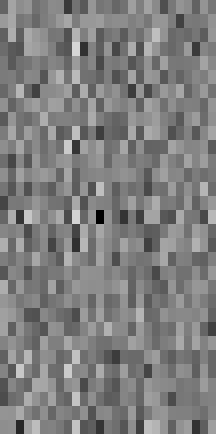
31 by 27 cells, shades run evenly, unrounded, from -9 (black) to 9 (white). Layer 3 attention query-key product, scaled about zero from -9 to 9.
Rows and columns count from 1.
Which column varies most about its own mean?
10
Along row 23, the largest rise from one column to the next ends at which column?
11
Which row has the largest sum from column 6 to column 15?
2
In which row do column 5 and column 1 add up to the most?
31
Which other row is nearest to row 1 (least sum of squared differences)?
15
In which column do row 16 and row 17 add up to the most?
23
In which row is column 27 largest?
16
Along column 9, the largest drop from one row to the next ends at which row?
3
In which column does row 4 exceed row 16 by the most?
13
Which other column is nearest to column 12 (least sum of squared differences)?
7
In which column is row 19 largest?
9
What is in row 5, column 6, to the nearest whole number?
-1
